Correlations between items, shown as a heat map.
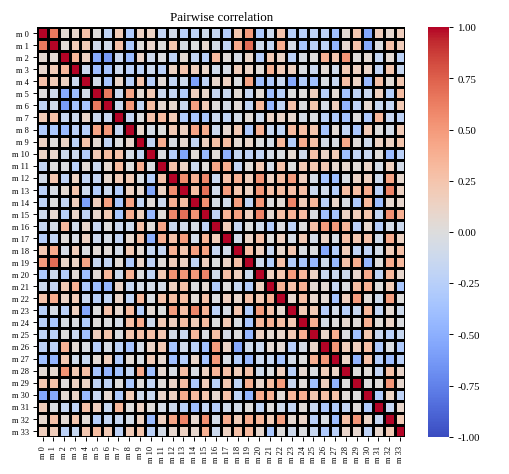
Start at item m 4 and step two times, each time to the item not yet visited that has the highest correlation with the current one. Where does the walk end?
m 1
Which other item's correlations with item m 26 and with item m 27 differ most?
m 29
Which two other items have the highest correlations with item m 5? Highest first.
m 6, m 8
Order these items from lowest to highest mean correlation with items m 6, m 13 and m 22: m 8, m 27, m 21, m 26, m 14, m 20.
m 27, m 26, m 21, m 8, m 14, m 20
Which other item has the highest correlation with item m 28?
m 2
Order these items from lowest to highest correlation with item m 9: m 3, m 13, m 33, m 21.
m 3, m 21, m 13, m 33
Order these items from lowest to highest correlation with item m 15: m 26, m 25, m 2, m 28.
m 26, m 2, m 25, m 28
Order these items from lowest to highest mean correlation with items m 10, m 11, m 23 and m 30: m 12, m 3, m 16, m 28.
m 28, m 3, m 16, m 12
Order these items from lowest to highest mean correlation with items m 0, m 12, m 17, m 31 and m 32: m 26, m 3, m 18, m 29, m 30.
m 26, m 30, m 3, m 18, m 29
